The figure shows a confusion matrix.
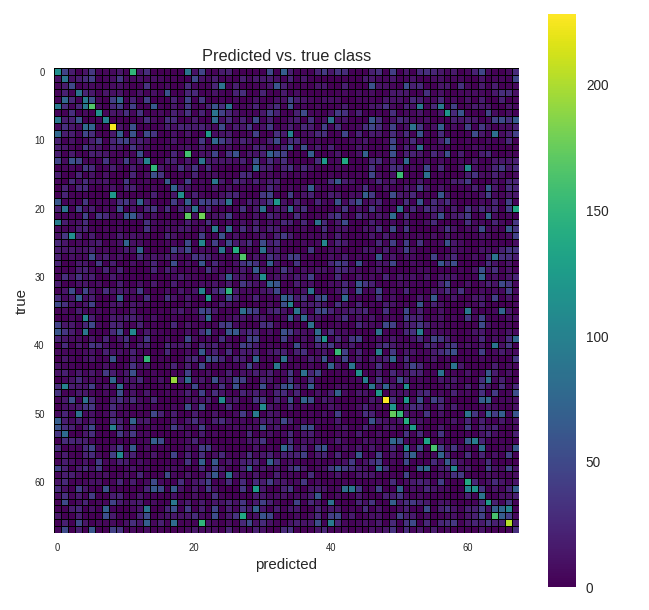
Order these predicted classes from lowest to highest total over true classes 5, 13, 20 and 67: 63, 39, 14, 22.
63, 22, 14, 39
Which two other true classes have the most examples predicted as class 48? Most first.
46, 37
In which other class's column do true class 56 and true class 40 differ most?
9
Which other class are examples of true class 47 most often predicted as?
41
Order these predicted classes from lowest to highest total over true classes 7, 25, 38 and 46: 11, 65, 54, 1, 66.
54, 66, 65, 11, 1
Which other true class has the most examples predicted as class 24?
48
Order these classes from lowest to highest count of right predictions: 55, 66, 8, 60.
60, 55, 66, 8
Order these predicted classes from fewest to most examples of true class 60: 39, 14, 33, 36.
39, 33, 36, 14
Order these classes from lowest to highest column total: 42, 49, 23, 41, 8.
42, 41, 8, 23, 49
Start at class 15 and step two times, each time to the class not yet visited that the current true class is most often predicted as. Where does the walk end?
49
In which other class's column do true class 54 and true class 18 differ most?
8
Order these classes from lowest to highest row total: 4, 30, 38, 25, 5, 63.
30, 4, 25, 63, 38, 5
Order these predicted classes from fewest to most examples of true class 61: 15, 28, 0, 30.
28, 30, 0, 15
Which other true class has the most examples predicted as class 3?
50
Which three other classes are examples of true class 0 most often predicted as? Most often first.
11, 19, 33
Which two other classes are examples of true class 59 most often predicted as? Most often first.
25, 23
